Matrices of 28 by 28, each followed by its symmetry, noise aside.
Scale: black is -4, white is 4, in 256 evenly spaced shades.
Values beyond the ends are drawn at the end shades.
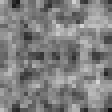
mirrored top to bottom.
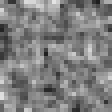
antisymmetric.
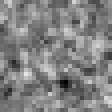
no symmetry.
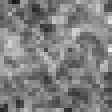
no symmetry.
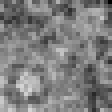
symmetric across the other diagonal.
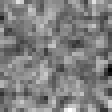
antisymmetric.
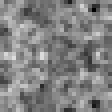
mirrored top to bottom.
